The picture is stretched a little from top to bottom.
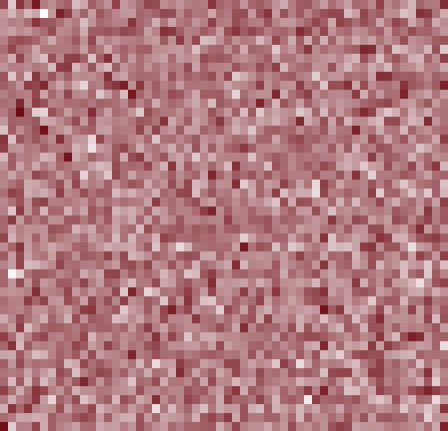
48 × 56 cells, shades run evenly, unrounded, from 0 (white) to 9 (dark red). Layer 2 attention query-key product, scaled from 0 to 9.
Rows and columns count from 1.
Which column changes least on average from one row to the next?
37
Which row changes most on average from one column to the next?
45
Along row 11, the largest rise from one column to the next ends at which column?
17
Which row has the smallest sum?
46
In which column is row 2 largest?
8
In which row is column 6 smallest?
2
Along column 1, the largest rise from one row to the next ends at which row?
16
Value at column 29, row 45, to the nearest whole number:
7
